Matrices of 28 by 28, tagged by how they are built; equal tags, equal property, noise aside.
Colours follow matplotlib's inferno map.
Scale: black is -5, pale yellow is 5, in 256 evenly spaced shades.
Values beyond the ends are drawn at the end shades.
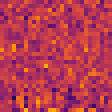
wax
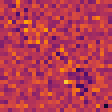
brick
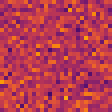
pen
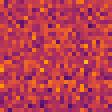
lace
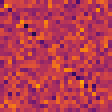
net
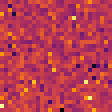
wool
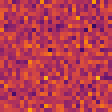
lace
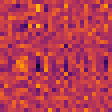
wax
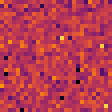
wool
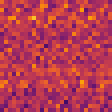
lace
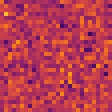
wax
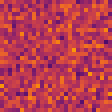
pen
